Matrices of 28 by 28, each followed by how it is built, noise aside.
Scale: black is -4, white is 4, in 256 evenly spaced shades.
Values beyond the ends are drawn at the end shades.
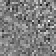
upper triangular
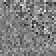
upper triangular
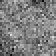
smooth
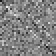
diagonal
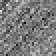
Hankel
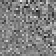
upper triangular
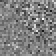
upper triangular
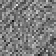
Hankel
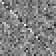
diagonal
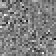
block diagonal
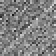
Hankel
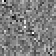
banded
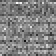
blocks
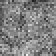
smooth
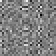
low rank
